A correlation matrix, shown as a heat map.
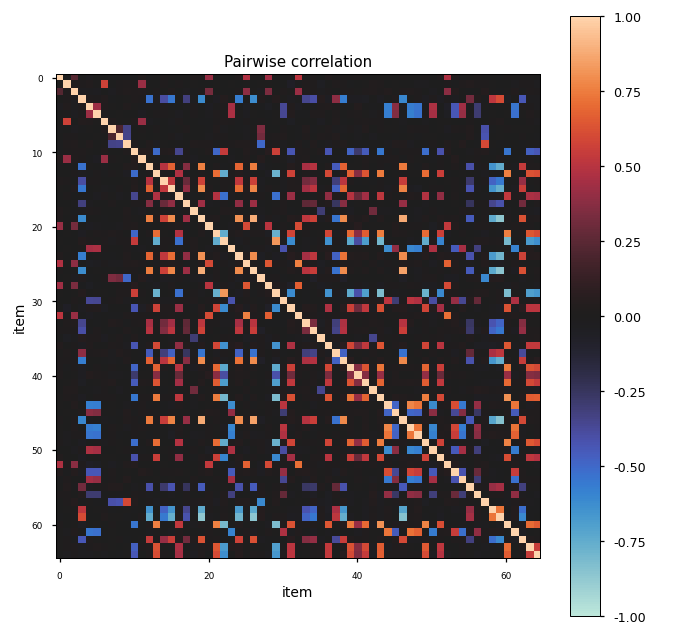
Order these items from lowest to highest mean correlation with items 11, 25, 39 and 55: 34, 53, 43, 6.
34, 53, 6, 43
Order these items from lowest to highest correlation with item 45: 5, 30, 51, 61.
61, 30, 51, 5
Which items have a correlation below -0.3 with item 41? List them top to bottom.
10, 22, 29
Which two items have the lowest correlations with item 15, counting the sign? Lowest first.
59, 58
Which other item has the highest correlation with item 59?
58
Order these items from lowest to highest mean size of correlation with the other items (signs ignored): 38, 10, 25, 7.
7, 25, 10, 38
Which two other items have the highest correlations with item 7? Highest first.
27, 8
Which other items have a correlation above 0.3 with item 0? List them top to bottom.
20, 25, 28, 32, 52
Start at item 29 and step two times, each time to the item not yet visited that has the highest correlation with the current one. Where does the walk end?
10
